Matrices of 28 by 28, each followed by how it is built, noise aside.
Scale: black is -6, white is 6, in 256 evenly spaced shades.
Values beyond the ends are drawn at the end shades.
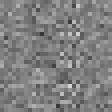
low rank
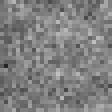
smooth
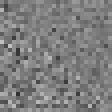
lower triangular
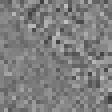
upper triangular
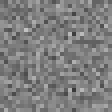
repeating rows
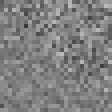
upper triangular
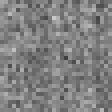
blocks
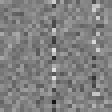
uneven columns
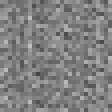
repeating rows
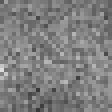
smooth
